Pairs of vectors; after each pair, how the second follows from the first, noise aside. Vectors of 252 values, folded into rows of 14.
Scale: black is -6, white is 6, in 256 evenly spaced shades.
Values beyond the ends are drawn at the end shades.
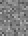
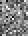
wrapped around, scaled up.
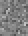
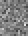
copied.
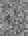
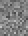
sign-scrambled.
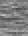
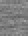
reversed, shrunk.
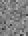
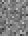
copied.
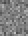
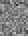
copied.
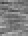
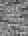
reversed, negated.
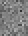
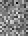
wrapped around, scaled up.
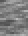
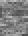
reversed.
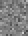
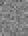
reversed, shrunk.
